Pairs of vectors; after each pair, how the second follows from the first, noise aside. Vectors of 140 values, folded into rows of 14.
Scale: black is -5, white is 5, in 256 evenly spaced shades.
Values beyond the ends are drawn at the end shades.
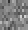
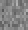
wrapped around, negated, shrunk.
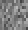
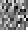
negated, scaled up.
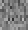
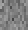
shrunk.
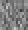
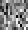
negated, scaled up.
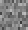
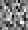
wrapped around, scaled up.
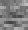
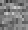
reversed, negated.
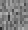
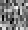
wrapped around, scaled up.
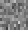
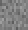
wrapped around, negated, shrunk.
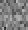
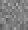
wrapped around, negated, shrunk.
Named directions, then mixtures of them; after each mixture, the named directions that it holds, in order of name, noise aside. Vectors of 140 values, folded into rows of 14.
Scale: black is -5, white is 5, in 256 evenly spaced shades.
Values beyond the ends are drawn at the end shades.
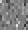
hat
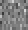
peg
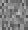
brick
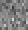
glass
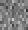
glass, peg.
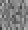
brick.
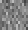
glass, hat, peg.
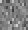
glass, hat, peg.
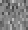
glass, hat, peg.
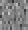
peg.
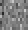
peg.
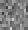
brick, glass, peg.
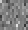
hat.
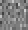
peg.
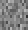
brick, peg.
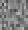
brick, glass.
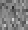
glass.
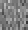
brick, glass, peg.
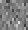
glass, hat.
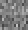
brick, glass, hat.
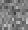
glass.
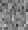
glass, hat.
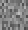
brick.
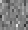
hat.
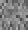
brick, hat.
